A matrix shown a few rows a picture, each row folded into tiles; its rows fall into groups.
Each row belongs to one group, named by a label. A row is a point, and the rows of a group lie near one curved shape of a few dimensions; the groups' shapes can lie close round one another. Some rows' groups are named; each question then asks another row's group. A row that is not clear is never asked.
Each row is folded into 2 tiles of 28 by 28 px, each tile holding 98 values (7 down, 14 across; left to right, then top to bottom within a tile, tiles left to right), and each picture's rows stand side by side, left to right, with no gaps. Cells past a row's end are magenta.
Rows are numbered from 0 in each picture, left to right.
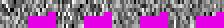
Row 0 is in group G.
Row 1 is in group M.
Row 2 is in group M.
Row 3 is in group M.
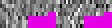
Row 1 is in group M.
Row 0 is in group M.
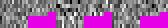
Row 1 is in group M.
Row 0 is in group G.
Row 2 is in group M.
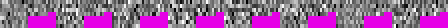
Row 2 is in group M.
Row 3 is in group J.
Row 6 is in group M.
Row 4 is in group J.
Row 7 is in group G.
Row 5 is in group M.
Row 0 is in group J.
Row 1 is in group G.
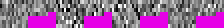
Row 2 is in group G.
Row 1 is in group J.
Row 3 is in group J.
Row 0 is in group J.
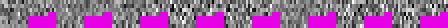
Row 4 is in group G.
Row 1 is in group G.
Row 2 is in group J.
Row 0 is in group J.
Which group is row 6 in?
M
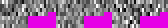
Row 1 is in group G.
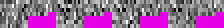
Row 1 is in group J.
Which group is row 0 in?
M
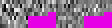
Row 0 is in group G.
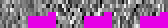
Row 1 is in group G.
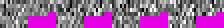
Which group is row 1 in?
G
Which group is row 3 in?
G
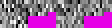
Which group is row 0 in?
J
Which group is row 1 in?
G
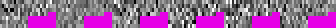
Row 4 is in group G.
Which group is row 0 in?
G
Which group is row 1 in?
G
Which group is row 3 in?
J
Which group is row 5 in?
G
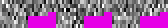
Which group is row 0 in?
G
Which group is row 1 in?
J
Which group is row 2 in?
G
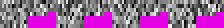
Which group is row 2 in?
G
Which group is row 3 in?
J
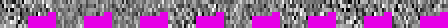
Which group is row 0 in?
J
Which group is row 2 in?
G
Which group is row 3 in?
J
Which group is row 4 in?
M
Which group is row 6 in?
J
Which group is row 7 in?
G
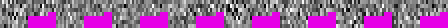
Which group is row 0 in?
G
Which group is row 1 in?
M
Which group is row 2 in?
G
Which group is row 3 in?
M
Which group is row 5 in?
M
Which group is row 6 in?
J
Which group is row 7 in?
M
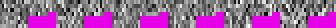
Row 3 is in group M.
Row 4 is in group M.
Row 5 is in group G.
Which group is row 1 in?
G
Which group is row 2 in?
M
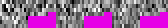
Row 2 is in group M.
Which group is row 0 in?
G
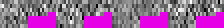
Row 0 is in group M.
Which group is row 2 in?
M
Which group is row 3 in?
M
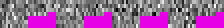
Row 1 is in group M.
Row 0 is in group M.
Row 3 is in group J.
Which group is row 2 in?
G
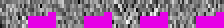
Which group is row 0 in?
M
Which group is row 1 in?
J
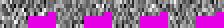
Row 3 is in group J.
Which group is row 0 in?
G
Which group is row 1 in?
J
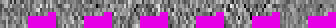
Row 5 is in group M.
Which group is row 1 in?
M
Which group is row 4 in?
G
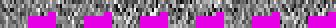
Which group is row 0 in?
G
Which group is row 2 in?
G
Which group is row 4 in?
J
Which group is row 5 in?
G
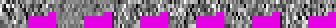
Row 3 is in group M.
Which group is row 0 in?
G
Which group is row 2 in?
M
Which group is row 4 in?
G
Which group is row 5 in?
M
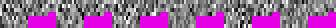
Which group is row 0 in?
G
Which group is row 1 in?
G
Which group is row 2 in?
G
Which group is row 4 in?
J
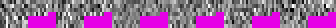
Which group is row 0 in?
M
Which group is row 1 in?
M
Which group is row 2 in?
J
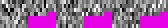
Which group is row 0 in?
G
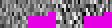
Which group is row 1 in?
J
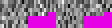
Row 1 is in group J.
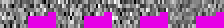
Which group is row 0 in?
J
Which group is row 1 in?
G
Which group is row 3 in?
J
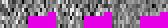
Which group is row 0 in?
G
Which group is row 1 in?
G
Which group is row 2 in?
M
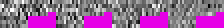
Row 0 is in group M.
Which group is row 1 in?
G
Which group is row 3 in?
M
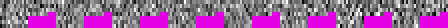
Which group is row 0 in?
M
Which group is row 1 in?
J
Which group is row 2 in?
G
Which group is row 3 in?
M
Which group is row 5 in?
J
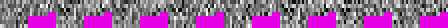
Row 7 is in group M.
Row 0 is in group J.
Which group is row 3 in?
G
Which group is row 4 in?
M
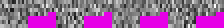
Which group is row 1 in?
G
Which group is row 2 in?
J
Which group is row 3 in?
J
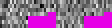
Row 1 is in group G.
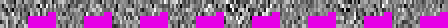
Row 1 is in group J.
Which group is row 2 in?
G
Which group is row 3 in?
J
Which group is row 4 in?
G
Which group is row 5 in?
G
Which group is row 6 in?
J
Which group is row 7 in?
G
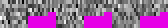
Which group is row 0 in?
J
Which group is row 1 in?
G
